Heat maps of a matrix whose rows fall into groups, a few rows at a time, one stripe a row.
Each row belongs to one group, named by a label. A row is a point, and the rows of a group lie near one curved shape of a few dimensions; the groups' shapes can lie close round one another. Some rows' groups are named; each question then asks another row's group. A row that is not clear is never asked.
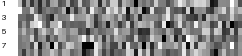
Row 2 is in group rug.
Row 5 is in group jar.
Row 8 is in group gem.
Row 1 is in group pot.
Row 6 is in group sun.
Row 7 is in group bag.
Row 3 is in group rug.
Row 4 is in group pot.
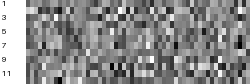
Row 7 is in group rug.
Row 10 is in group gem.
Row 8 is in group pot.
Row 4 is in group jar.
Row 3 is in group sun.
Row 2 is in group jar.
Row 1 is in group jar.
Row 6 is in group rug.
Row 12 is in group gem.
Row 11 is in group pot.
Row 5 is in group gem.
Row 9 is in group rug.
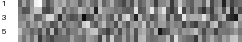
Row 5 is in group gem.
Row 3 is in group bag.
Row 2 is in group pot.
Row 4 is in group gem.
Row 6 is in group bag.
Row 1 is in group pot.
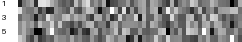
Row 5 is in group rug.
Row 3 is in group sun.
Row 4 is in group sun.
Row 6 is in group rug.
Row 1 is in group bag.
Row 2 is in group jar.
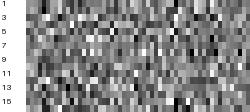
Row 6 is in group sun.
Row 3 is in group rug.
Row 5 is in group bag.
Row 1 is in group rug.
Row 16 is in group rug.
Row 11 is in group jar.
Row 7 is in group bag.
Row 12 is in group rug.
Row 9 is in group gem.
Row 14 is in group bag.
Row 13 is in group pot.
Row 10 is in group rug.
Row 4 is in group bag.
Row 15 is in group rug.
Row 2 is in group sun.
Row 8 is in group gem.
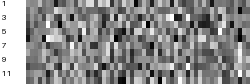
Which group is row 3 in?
rug
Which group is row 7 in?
bag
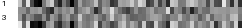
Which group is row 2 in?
rug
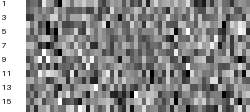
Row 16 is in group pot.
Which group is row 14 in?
pot
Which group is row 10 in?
pot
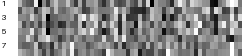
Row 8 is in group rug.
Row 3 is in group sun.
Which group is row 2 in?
jar
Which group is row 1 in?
pot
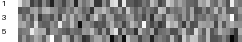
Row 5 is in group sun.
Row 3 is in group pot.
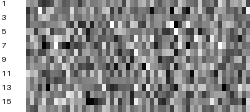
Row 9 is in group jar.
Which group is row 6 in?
sun
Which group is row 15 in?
jar
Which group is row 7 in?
pot
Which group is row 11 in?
gem
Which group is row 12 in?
gem
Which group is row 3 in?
sun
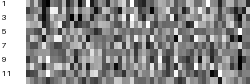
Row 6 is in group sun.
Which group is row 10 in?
sun
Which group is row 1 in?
pot
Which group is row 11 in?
rug
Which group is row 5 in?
bag
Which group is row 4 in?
rug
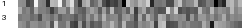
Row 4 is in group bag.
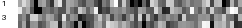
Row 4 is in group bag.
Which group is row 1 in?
jar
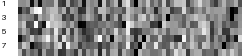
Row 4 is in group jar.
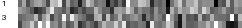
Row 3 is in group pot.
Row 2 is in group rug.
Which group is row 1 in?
pot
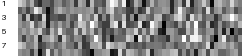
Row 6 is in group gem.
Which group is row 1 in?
rug
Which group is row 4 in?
sun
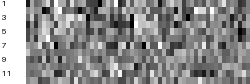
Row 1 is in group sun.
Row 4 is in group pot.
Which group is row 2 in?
rug
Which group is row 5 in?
sun
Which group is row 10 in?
pot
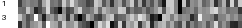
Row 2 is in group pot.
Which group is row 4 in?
sun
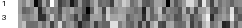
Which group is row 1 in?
rug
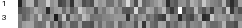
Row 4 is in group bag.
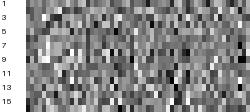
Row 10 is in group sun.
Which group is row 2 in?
rug
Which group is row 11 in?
rug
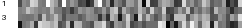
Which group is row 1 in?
jar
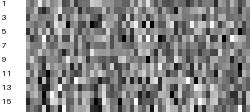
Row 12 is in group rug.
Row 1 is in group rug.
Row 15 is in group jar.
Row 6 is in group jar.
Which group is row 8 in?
rug
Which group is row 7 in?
jar
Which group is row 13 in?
rug
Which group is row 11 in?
gem
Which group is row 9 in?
jar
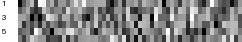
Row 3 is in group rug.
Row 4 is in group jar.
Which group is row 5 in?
rug
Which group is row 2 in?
jar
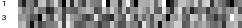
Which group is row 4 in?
jar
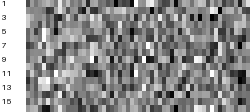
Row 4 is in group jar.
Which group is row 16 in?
rug
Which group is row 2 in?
bag
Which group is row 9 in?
sun
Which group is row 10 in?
jar
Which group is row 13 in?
pot
